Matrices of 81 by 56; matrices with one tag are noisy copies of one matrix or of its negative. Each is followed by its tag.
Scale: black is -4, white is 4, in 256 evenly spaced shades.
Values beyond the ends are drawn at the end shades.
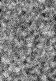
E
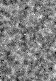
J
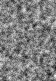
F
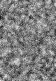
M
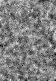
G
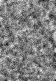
G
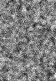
F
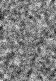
M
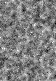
F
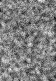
E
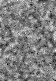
G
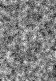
J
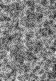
J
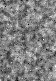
J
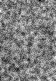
E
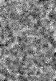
G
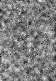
E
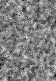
F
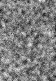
E
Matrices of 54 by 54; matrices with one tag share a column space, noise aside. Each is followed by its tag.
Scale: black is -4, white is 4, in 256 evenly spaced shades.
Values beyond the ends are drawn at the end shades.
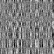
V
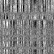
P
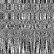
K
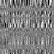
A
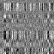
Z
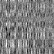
V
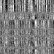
P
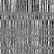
P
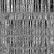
P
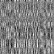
V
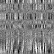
K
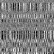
Z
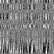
K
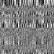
A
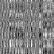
V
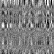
A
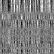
P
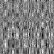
V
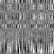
K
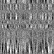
K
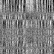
P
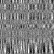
K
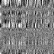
A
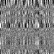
A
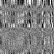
A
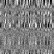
A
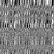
A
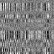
Z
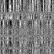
P
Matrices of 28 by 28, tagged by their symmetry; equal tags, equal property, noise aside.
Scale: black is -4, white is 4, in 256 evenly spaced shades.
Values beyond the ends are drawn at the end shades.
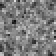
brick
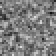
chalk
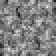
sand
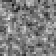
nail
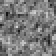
sand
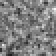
nail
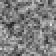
chalk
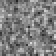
nail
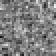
nail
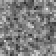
brick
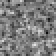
chalk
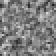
nail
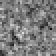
brick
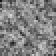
brick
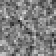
nail
